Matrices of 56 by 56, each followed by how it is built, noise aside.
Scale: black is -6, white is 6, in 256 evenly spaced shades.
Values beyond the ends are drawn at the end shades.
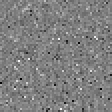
sparse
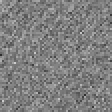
Hankel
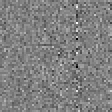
uneven columns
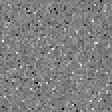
sparse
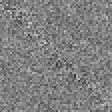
banded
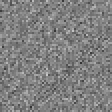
Hankel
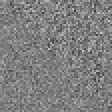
upper triangular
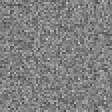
repeating rows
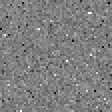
sparse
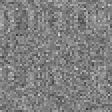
blocks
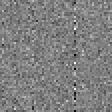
uneven columns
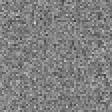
repeating rows
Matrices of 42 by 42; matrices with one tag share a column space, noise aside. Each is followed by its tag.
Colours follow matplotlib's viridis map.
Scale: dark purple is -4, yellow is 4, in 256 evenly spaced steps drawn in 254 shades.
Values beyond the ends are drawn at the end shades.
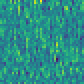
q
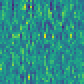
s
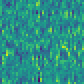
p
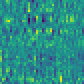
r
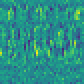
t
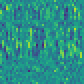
t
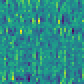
r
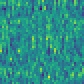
q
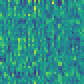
q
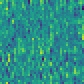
q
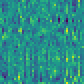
r
